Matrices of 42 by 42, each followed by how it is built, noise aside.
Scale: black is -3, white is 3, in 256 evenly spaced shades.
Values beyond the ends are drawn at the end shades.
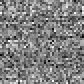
blocks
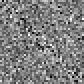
banded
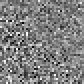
lower triangular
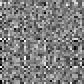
low rank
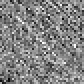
Toeplitz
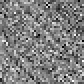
Toeplitz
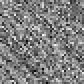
Toeplitz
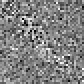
banded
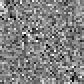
block diagonal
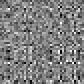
low rank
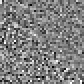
lower triangular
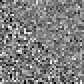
lower triangular
